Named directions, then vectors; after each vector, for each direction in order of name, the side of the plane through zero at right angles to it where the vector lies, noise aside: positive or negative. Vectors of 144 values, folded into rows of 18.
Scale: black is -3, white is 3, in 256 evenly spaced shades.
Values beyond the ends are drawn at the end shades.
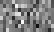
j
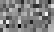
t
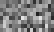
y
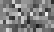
positive, positive, positive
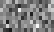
negative, negative, negative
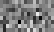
positive, negative, negative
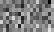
negative, positive, negative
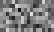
positive, positive, positive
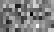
negative, negative, negative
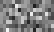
positive, positive, positive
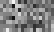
positive, positive, positive
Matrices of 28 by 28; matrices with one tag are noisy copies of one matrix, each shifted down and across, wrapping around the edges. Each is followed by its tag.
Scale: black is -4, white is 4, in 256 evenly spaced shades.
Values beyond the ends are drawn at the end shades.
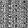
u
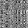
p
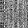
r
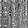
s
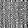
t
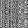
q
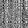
s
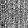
r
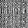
t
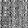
s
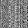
q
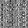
u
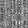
p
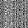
q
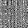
t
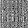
t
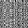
q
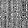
r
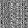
q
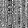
r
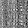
s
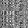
p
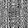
s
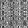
u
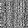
s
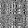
s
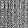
t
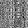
s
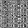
u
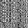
u
